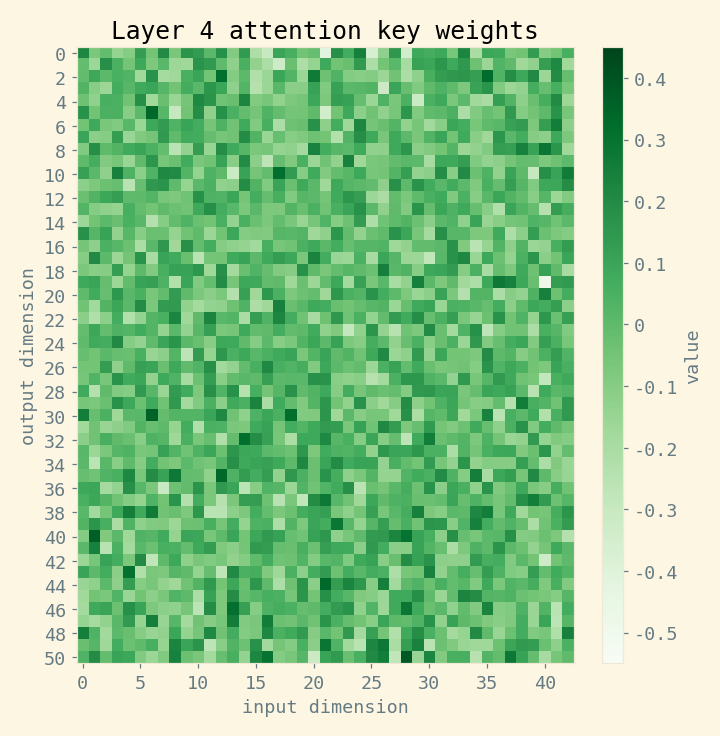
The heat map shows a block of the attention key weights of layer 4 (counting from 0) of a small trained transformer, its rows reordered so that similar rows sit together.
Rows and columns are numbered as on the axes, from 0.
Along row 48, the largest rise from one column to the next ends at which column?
42
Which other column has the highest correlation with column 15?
21
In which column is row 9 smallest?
16
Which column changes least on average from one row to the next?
15
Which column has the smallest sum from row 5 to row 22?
34
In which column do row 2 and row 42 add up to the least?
40
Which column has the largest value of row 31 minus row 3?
26
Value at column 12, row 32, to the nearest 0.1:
-0.2
